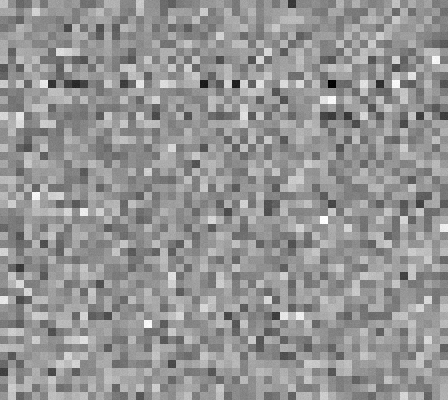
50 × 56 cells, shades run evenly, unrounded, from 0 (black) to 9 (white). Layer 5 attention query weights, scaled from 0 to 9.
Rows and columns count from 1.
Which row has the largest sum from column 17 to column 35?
38
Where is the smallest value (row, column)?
11, 42
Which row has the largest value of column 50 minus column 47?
8
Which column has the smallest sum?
3
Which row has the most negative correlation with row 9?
15
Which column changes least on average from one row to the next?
12
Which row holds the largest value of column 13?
27
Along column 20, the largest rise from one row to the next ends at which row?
16
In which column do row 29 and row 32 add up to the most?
56
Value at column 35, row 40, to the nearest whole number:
2
